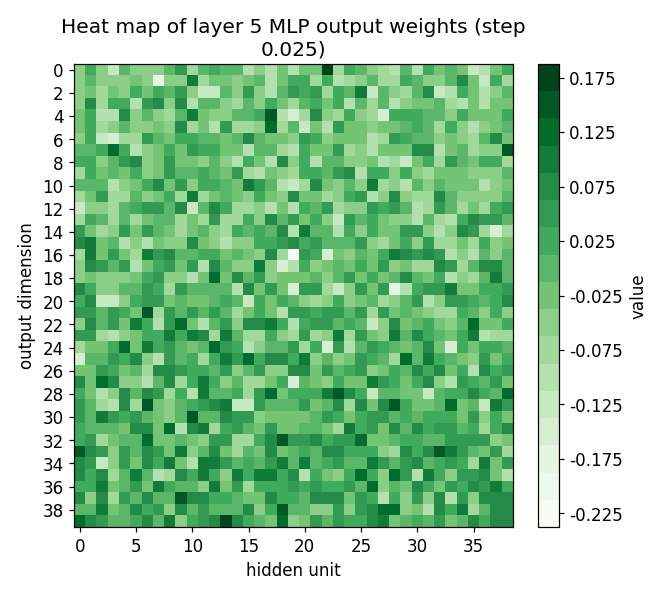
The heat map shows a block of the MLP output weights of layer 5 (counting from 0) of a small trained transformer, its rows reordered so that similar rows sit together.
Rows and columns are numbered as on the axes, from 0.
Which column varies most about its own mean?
19
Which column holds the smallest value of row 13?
23
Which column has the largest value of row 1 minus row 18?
10
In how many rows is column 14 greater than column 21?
14
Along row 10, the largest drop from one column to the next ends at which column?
27
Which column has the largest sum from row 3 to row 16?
1
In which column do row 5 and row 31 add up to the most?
17
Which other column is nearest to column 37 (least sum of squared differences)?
12
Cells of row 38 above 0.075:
5
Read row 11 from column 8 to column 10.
0.025 -0.075 0.1
